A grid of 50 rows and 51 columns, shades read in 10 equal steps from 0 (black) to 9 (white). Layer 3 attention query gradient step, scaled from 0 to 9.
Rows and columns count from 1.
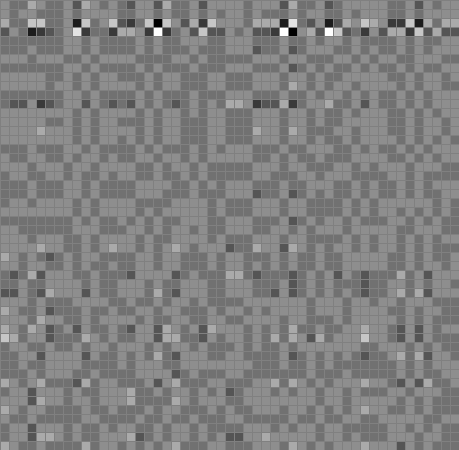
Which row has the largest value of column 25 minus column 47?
3
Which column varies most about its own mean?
33
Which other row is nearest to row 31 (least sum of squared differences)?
42
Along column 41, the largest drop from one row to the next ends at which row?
4
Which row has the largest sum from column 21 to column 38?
45
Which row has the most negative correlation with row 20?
18
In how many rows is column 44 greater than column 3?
6
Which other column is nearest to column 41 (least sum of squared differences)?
10
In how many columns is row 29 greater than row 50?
8
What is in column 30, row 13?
5
